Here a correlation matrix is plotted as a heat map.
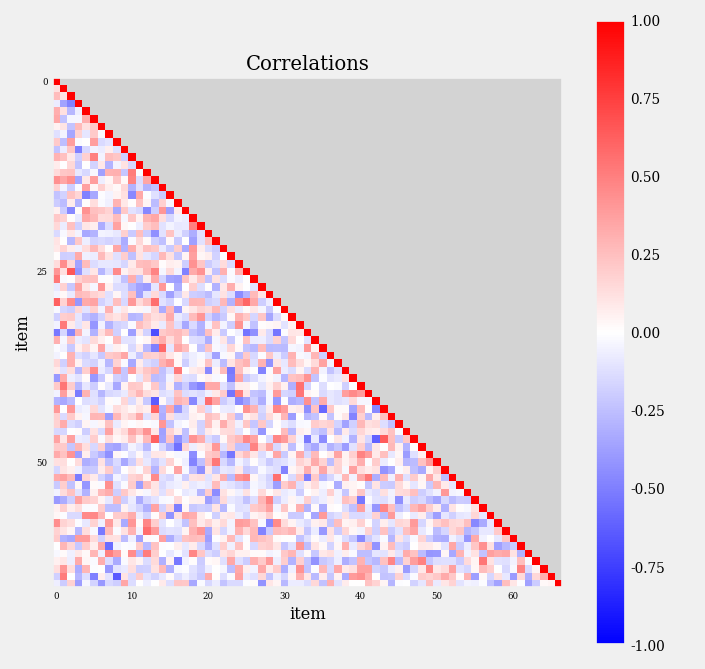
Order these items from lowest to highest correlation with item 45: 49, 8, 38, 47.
38, 47, 8, 49
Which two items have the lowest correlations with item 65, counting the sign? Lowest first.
8, 5
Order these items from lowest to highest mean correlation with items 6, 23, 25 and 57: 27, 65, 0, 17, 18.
65, 17, 0, 27, 18
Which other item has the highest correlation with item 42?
20
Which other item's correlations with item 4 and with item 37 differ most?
15
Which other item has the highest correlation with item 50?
21
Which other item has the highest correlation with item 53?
7
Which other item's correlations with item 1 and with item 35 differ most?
13
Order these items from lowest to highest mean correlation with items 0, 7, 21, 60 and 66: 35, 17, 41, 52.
35, 41, 52, 17
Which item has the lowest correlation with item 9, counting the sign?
3
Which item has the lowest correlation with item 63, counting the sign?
16
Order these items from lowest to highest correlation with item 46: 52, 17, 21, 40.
17, 52, 21, 40
